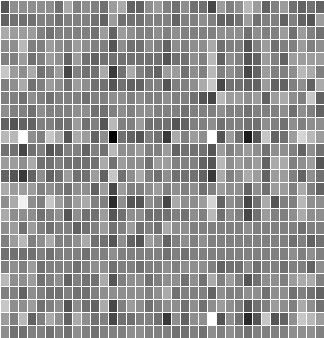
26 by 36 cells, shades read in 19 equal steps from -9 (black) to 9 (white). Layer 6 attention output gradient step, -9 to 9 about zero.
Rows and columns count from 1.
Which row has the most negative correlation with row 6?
1
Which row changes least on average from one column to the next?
20
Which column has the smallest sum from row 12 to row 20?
13
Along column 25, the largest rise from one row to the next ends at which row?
8
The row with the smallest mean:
2
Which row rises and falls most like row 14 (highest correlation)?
12
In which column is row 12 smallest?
3
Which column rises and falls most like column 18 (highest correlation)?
14
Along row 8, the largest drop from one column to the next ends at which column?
36
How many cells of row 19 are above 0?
11
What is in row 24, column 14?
0
